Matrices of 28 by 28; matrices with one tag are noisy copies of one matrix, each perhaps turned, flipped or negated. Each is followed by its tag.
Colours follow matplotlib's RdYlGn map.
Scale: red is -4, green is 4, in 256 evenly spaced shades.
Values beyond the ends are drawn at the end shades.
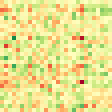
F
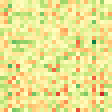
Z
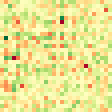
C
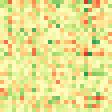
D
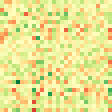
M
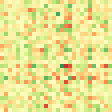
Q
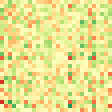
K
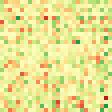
K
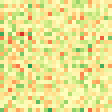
M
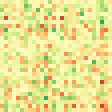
F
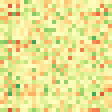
Z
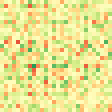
Q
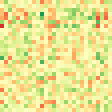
D
